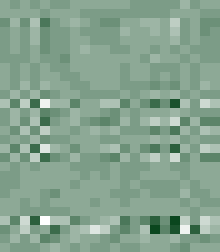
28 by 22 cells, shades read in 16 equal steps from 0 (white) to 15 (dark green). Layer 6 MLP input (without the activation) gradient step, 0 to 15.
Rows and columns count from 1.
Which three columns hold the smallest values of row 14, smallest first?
18, 16, 4
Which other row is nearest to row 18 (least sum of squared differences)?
14
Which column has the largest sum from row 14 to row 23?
11
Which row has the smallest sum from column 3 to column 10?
25
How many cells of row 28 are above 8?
1
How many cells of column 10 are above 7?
10
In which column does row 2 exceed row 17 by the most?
5
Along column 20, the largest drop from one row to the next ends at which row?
27
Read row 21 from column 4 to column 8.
7 7 7 7 8
